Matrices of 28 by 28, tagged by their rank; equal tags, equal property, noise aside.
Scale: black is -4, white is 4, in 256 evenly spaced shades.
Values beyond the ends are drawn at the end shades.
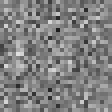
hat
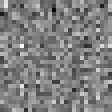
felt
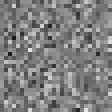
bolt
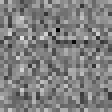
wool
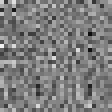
hat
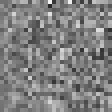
felt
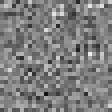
bolt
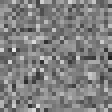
felt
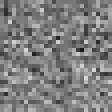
felt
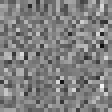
hat
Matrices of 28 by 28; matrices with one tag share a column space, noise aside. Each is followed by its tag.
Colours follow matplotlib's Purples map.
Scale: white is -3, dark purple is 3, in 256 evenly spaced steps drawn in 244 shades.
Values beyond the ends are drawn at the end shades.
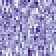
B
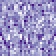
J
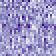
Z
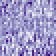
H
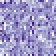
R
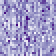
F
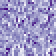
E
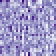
B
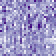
Z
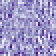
H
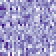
E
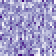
R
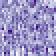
B
